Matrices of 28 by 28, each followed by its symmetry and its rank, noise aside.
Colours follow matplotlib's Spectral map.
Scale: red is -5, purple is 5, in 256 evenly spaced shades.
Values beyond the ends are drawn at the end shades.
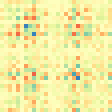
symmetric, rank two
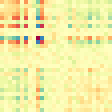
symmetric, rank one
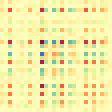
symmetric, rank one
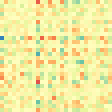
antisymmetric, rank two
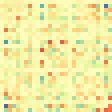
symmetric, rank three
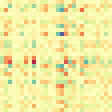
antisymmetric, rank two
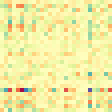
no symmetry, rank two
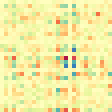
no symmetry, rank two
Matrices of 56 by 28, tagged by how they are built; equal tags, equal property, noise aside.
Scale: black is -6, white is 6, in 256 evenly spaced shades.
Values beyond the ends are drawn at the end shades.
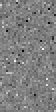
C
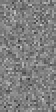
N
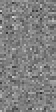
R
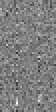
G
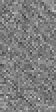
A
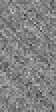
A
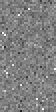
C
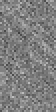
A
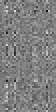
R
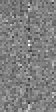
G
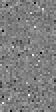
C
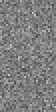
N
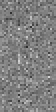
G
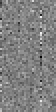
G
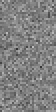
N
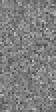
N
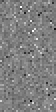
C
